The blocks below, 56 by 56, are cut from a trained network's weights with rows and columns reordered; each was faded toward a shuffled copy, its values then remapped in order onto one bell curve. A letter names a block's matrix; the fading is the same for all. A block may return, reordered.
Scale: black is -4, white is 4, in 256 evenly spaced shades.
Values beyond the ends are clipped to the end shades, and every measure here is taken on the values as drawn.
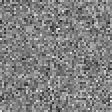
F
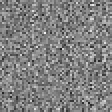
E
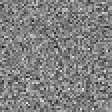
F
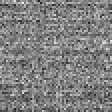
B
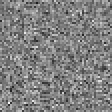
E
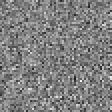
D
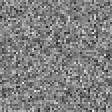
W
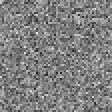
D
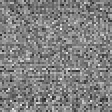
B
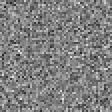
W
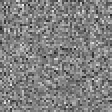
E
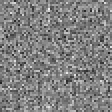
D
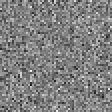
W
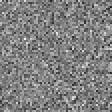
F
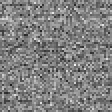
B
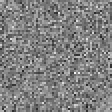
D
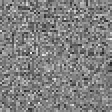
F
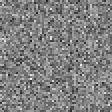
W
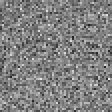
F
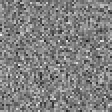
W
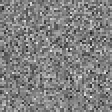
D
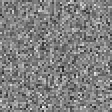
W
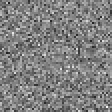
F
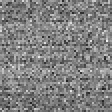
B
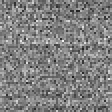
B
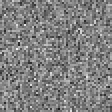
W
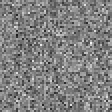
D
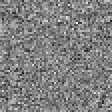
W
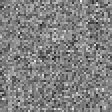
D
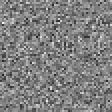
F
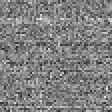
B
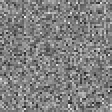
D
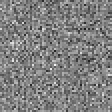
E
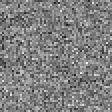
W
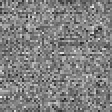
B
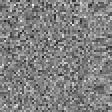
F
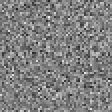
E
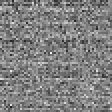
B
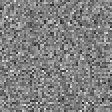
F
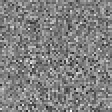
F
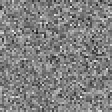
W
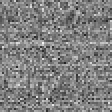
B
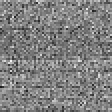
B
